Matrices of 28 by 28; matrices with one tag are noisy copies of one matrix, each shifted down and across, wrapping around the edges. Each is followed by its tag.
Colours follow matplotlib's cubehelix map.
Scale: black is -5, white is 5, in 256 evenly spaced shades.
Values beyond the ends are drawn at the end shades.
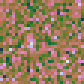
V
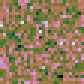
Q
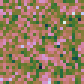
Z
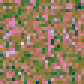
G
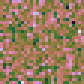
V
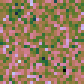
V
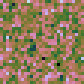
G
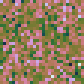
V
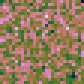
G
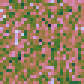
V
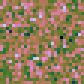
Z
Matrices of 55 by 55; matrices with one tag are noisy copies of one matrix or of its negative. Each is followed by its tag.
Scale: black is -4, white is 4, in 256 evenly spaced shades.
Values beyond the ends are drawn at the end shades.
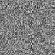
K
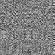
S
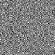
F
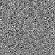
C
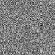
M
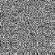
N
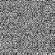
N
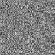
K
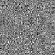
K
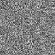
K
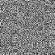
N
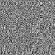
M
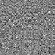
S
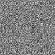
M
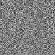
C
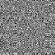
N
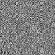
M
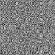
M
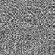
S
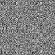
M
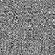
S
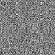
M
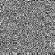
N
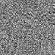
S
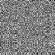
N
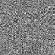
S
